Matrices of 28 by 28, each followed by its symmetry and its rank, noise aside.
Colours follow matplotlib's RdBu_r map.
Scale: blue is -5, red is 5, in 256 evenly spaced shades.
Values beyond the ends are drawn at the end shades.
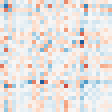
symmetric, rank three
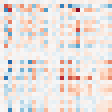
no symmetry, rank two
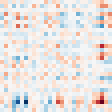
no symmetry, rank three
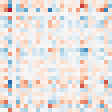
no symmetry, rank two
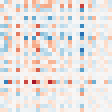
antisymmetric, rank two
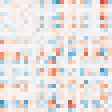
antisymmetric, rank two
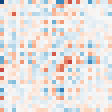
symmetric, rank three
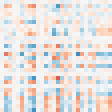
no symmetry, rank two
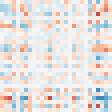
no symmetry, rank two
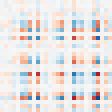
symmetric, rank one
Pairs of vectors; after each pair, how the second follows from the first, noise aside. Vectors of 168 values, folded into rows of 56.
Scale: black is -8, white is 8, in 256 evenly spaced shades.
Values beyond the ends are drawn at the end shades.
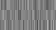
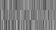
wrapped around.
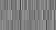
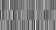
reversed, negated, scaled up.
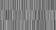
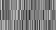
reversed, negated, scaled up.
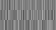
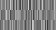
wrapped around, scaled up.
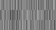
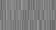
wrapped around, shrunk.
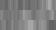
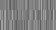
shuffled.
